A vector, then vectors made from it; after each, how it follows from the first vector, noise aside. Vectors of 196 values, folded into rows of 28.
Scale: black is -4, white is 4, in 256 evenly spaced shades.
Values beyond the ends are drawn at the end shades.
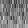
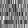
sign-scrambled.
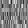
sign-scrambled.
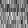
wrapped around, negated.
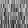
reversed.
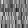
wrapped around, negated.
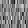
sign-scrambled.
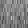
negated, shrunk.
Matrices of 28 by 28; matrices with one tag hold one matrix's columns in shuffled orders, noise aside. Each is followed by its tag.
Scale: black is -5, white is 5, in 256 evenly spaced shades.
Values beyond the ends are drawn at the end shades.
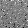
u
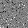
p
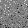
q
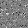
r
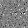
r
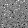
q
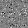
r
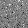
q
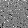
u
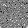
p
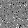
p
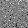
u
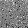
u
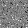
p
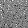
q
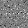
r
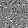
p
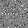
r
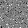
p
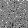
u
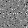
r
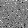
u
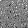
q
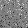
q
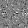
r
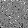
u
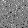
q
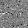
r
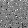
u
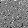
u
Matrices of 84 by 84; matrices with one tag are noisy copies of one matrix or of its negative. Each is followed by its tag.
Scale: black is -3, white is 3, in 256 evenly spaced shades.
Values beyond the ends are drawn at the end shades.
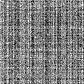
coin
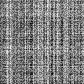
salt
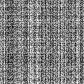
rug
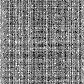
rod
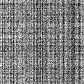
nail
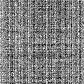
rod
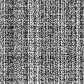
rug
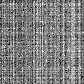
nail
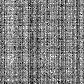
rug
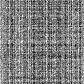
rod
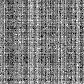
rug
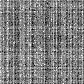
coin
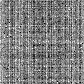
rod
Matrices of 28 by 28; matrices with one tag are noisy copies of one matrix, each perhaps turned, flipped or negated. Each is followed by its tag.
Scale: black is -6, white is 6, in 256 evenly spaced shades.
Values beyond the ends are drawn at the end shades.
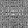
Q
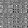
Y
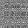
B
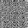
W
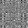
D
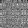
W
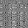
B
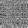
W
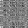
W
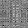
Q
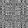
D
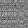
B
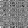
W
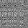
B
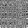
W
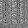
B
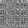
W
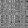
Y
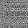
B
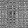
Q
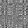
D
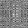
Q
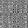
Y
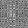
Q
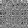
W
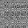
B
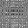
Q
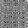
W
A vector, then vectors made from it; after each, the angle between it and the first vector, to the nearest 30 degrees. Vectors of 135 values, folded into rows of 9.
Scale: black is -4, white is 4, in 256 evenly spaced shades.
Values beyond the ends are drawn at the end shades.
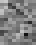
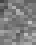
150 degrees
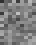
120 degrees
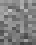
60 degrees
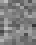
60 degrees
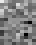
30 degrees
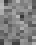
90 degrees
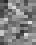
150 degrees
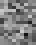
30 degrees
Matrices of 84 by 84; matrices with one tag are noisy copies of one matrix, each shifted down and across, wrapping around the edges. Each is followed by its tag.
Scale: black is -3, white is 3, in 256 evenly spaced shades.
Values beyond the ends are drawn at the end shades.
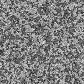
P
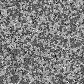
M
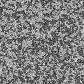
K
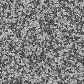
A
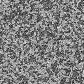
P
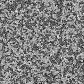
P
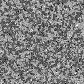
A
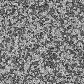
A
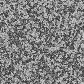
A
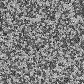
A
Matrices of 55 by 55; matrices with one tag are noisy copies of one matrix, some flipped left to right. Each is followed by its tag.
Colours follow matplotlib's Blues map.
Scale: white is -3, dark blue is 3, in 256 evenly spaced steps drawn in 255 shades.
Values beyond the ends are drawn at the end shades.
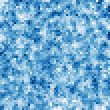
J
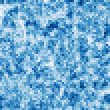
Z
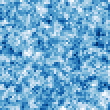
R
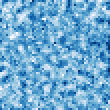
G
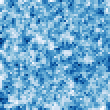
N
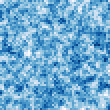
R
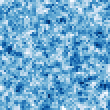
R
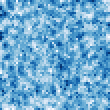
J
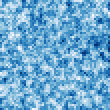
G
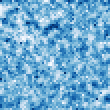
Z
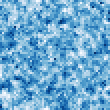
R
